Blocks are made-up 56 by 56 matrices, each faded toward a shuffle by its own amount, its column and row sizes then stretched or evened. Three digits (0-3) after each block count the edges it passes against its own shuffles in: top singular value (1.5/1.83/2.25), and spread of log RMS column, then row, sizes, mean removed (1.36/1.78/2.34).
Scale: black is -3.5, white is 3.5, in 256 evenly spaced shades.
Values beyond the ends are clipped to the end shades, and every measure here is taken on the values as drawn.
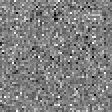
0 1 1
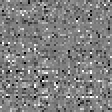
2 2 2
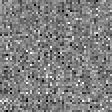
2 1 1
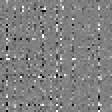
2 3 2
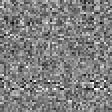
2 0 2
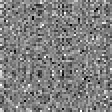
2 1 0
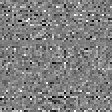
2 0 3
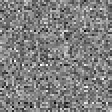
2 0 2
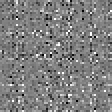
2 3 3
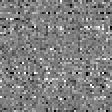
0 0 3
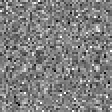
2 0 0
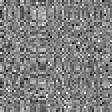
3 1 0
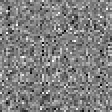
2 2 0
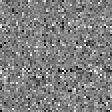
1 1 2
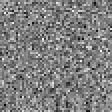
2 0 1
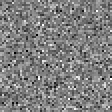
0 0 1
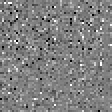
0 2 2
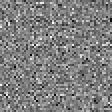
2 1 1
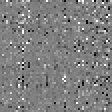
0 3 2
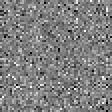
2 1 1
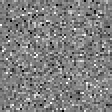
1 0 0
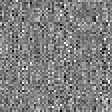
3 2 0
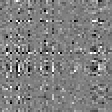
3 3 3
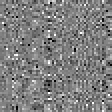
3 2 0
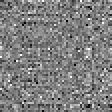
2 1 1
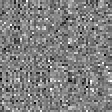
3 0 1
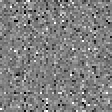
1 2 1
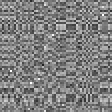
3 0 2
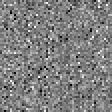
0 1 0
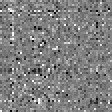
2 2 1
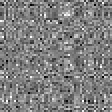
3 1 2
